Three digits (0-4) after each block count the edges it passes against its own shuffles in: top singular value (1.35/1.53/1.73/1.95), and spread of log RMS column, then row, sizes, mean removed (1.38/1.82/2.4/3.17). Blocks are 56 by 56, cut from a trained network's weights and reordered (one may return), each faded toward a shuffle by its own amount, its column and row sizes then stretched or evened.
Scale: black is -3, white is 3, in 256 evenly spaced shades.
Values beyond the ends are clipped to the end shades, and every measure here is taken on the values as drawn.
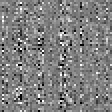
0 4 2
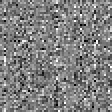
1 3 0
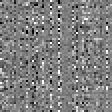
0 4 2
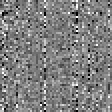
3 4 0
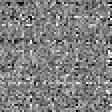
1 2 2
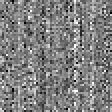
2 3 0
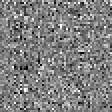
1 2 2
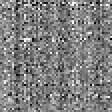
2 1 3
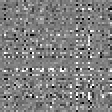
2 3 4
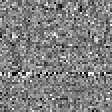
2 0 2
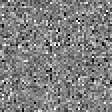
0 2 1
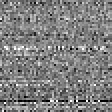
4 0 3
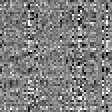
3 4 0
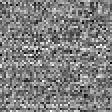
2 0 1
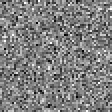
0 0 0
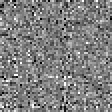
0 2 2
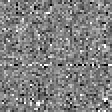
1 2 2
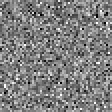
0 0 1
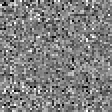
0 2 2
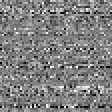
3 0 4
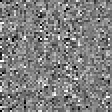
1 3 0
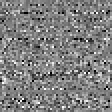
0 0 4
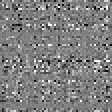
0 3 4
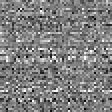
3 2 3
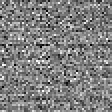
2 1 0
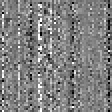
4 4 0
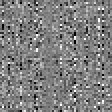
0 4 1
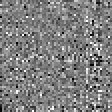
1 3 2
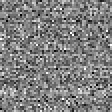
1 0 0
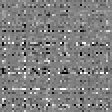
1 3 4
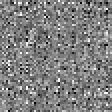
3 3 2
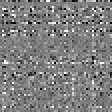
1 2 4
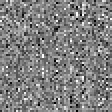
0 3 0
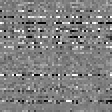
3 1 4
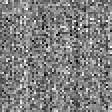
1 0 1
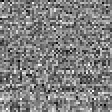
2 0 1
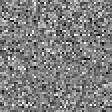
1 1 3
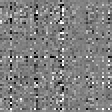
2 4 3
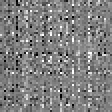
2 4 3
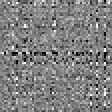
3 3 2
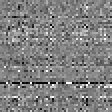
4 2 3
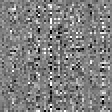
1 4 1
